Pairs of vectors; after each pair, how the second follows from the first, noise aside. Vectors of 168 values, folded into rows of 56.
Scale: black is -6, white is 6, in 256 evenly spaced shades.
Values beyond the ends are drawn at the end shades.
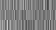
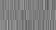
shrunk.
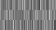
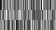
reversed, scaled up.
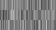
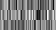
wrapped around, negated, scaled up.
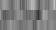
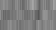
shrunk.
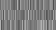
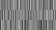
negated.
